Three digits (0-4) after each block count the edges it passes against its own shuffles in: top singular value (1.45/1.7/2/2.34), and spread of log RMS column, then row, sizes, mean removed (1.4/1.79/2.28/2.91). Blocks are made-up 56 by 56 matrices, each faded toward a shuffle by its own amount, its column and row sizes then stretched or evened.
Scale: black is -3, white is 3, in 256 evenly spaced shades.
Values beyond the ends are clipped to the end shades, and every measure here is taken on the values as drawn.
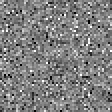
1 2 0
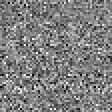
1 0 2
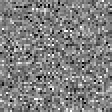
2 1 0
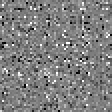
0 2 1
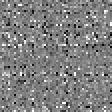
1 3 3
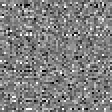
3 0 2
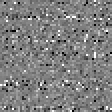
0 1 3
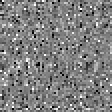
2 1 0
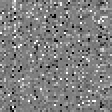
1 2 0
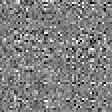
3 3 3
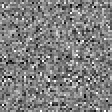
1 0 1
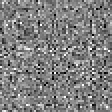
3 1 2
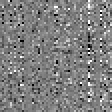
1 4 1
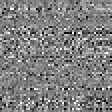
3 0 4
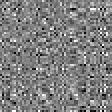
4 2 3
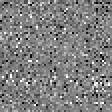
1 2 2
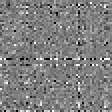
3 2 3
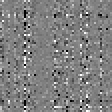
3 4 1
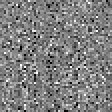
2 2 0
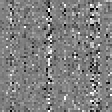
2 4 0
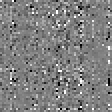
1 4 2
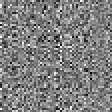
3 3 1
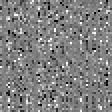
1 4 0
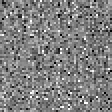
1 0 1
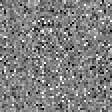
0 1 0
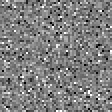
0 1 0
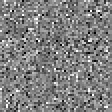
0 2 2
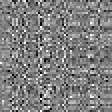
4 3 0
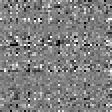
1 3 4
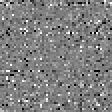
0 1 3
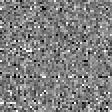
1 1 3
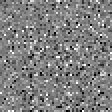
2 1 1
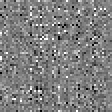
2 3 2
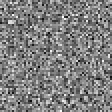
2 0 0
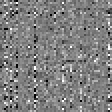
1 4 1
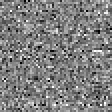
1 0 2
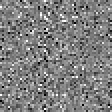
0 3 0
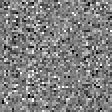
2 2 0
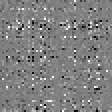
0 3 3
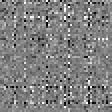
3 4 3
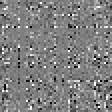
0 4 3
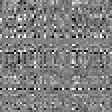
4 4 4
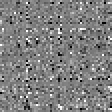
1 3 3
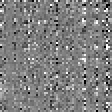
2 4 2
